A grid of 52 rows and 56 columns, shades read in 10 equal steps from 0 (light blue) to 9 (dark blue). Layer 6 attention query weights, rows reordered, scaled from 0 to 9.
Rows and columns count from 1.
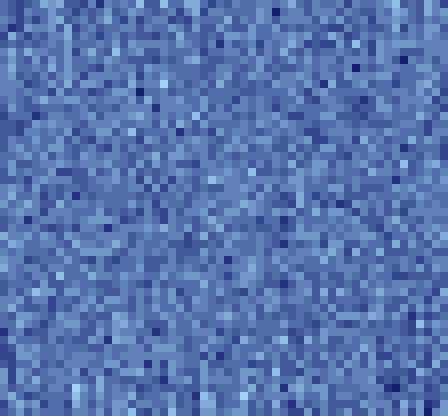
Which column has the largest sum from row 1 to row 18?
3
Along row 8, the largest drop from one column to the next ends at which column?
52
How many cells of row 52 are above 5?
20
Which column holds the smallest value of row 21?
51
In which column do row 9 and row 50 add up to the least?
2
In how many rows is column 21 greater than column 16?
21
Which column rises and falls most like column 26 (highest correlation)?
31
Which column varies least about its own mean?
34
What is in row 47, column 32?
3
